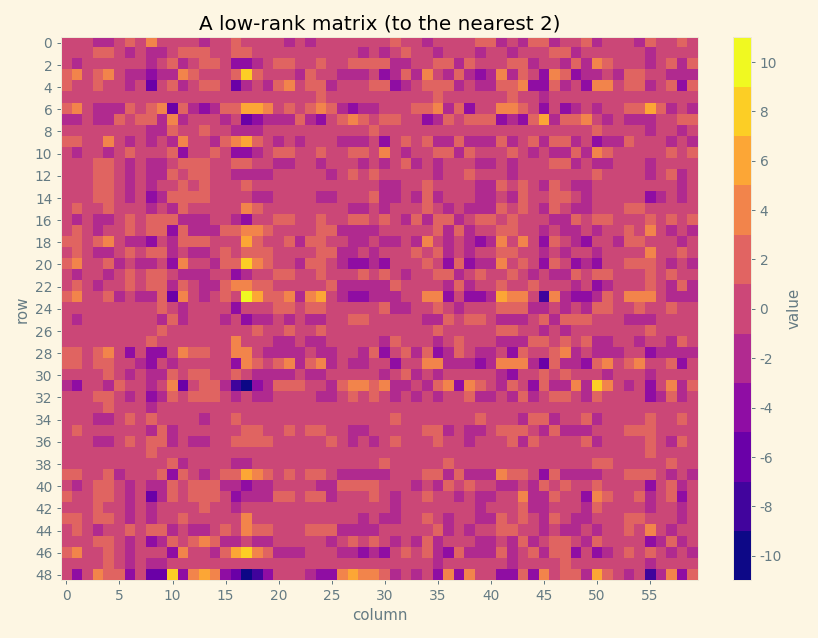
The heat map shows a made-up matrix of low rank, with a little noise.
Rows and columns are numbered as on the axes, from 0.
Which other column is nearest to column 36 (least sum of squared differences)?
28
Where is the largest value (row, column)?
23, 17
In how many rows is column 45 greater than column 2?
9
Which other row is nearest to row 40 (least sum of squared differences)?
12
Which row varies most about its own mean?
48
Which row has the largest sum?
6
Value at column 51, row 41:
2
